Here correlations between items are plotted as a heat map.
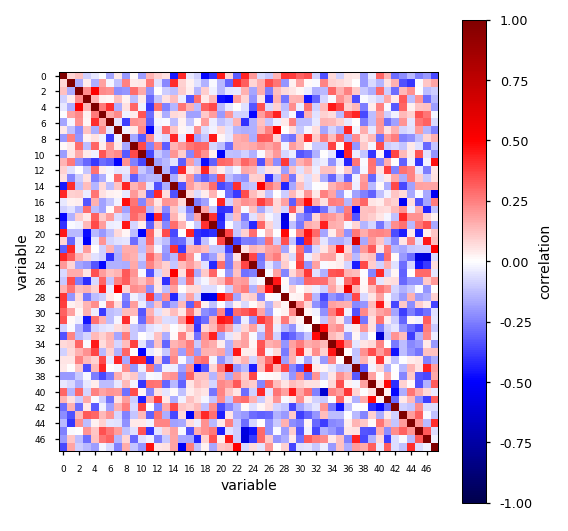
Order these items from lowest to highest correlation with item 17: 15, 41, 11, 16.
16, 11, 15, 41
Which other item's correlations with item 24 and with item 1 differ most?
5
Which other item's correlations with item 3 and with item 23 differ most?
45
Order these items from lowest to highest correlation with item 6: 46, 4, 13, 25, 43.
13, 25, 43, 46, 4
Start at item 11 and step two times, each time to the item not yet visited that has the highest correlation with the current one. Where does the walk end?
22
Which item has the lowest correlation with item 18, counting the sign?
28
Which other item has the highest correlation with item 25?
14
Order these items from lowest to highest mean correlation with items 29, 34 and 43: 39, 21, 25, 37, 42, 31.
42, 37, 21, 31, 25, 39
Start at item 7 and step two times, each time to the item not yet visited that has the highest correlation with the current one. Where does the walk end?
36
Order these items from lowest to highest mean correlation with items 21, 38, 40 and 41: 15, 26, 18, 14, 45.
15, 45, 14, 18, 26
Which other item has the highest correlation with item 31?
37
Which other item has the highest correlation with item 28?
20
